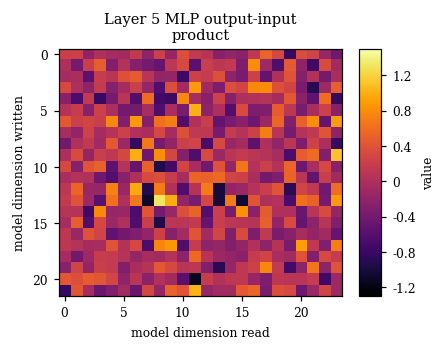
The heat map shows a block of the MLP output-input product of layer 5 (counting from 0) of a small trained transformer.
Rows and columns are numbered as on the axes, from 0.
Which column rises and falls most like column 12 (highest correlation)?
6
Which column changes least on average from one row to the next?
5
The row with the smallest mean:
4
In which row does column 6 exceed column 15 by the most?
13
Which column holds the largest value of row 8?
7
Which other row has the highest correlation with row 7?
0
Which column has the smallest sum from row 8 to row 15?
2
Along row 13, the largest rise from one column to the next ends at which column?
8
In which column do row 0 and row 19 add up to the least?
19
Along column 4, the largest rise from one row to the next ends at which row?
12
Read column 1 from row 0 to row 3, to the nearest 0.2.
0.2 -0.4 0 0
